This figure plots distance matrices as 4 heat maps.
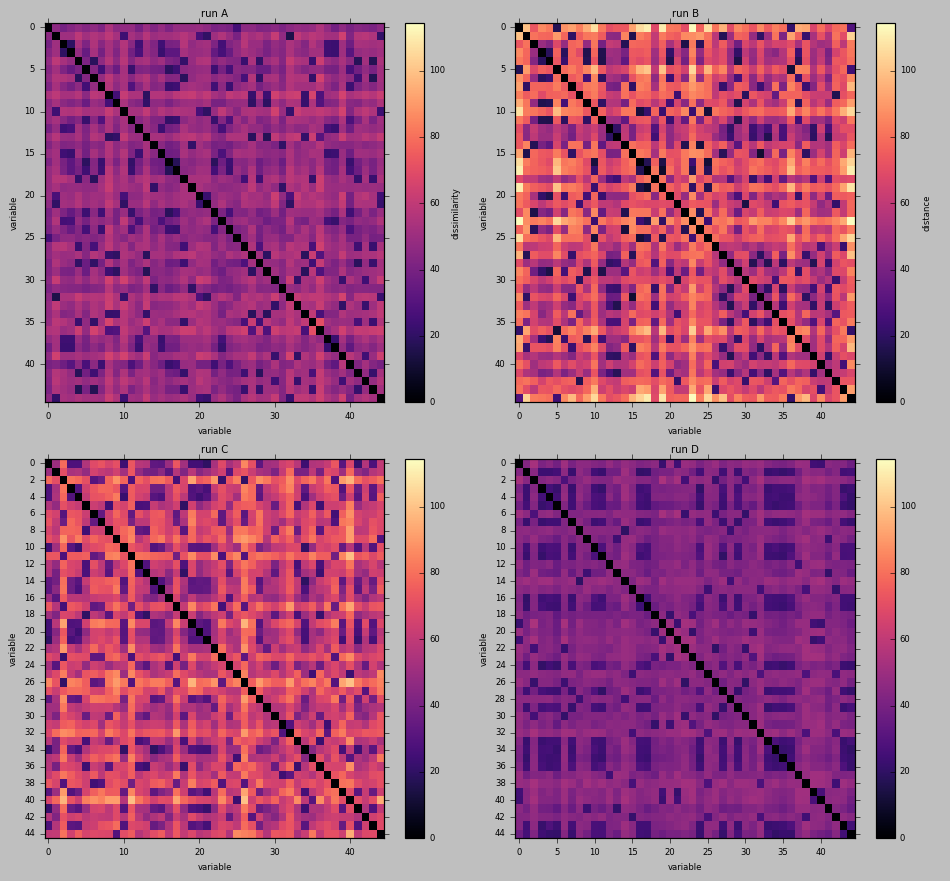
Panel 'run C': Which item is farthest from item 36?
40
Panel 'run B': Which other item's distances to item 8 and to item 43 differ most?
42
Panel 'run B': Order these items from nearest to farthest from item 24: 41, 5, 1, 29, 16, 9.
29, 9, 41, 5, 16, 1
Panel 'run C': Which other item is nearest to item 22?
29
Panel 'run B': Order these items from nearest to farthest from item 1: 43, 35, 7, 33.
7, 35, 33, 43
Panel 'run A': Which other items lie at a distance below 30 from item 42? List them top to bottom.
30, 33, 39
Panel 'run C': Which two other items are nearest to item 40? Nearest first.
25, 35
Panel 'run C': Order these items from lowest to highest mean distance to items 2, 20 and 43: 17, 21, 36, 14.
21, 14, 17, 36
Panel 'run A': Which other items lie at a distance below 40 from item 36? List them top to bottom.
8, 9, 13, 27, 29, 34
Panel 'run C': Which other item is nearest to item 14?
34
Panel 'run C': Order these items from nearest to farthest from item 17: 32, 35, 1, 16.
1, 16, 35, 32
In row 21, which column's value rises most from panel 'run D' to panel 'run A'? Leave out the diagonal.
39
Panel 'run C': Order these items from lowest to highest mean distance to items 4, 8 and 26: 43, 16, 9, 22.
43, 16, 22, 9
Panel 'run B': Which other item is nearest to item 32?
15
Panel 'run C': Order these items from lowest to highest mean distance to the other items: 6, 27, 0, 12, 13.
0, 13, 12, 6, 27
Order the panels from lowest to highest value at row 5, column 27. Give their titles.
run D, run A, run C, run B
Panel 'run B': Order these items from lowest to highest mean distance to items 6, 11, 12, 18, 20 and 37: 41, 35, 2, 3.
3, 41, 35, 2
